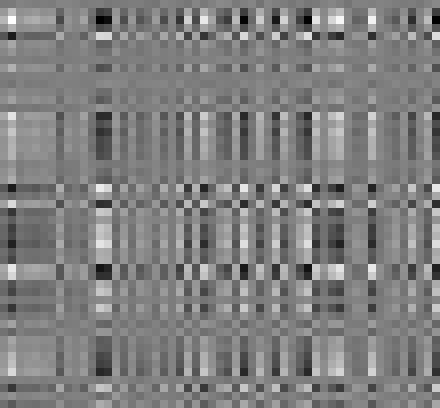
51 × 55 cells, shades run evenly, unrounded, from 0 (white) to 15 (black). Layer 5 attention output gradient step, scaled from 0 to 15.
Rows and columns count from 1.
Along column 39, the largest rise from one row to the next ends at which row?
34
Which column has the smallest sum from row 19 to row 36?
13
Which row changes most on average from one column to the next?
3
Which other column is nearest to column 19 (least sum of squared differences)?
46
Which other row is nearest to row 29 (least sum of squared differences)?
39
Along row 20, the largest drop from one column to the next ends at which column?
40
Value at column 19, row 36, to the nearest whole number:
7
